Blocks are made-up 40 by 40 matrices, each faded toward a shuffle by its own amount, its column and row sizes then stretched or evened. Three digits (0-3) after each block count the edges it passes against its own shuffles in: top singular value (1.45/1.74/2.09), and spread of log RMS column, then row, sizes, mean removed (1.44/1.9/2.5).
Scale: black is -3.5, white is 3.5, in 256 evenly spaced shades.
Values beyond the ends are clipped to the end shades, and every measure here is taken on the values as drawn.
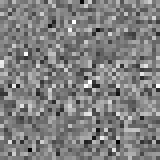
2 0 1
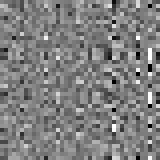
3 3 1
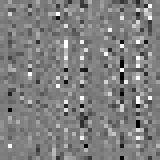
2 3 0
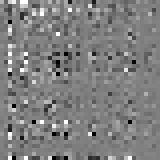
2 3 2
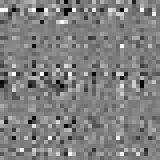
2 1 3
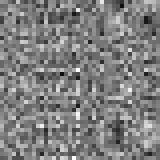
2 3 0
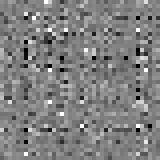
2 2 2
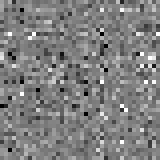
1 1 1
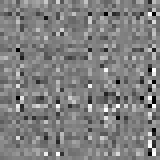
3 3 2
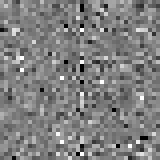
2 1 1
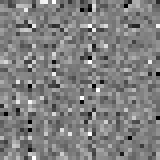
2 2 1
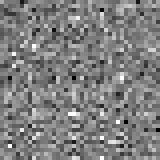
2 1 0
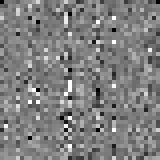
0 3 0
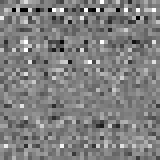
2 0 3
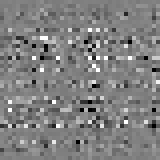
0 1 3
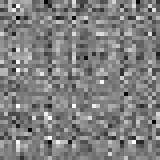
3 1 2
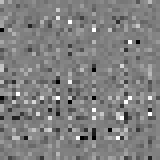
0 2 2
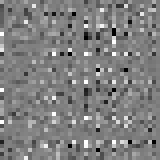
2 3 2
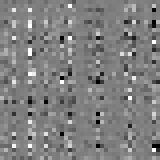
2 3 2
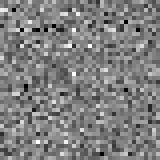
1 0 1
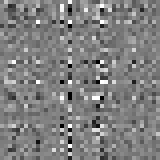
3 3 2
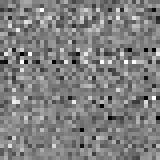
0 0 3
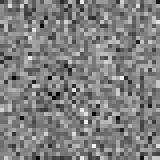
0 0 0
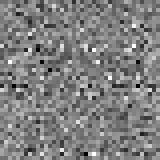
0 0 1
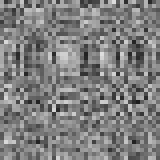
3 1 3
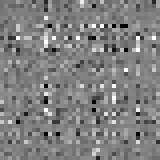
1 2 3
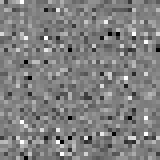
0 1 2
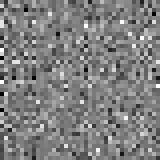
2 1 0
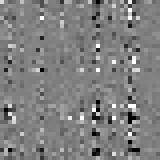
1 3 2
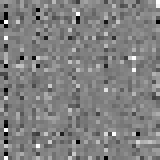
1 2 1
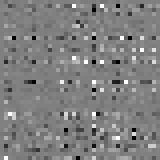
1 2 3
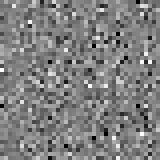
1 2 0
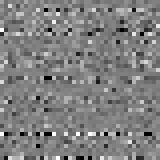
2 0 3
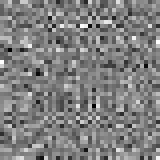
3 0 2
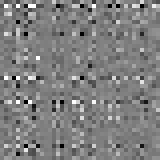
3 3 2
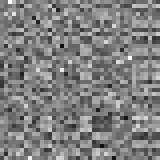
3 0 0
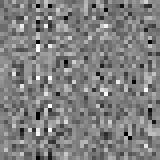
2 2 0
